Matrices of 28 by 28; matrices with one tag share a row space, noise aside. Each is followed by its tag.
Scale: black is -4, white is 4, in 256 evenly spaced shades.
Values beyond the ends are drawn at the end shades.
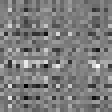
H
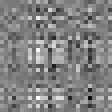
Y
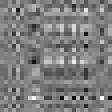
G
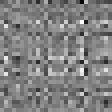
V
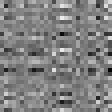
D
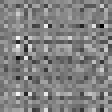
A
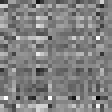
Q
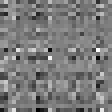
Q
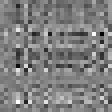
A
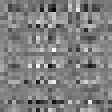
Y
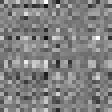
H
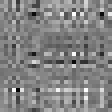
G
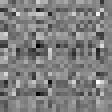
Q
